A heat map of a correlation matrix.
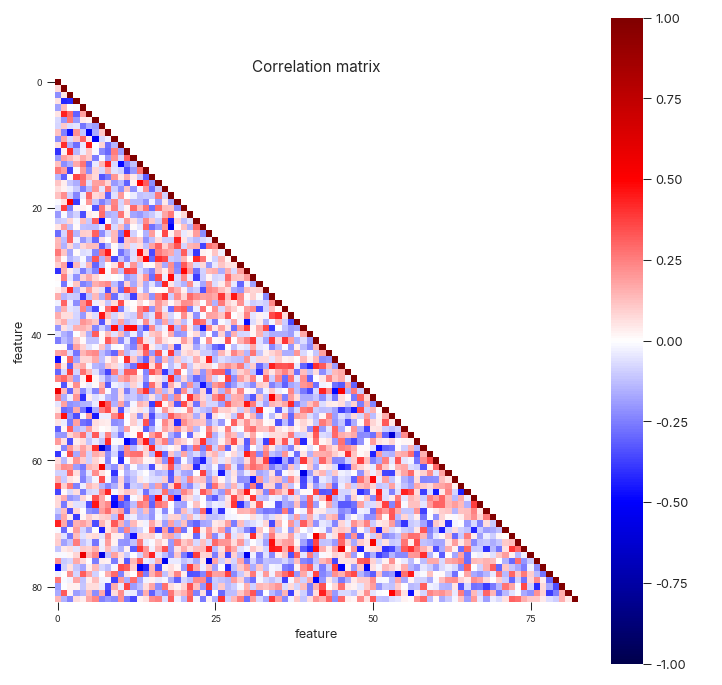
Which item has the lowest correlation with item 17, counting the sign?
76
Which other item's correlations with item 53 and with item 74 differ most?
56
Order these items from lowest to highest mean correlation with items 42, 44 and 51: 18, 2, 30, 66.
2, 18, 66, 30
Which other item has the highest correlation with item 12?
39
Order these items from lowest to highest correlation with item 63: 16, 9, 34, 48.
9, 16, 34, 48
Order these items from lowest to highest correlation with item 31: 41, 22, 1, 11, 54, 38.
22, 11, 38, 54, 1, 41
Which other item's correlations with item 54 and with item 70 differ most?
78
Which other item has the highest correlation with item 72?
41
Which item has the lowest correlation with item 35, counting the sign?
60
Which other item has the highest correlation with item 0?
49
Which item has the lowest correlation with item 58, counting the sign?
7
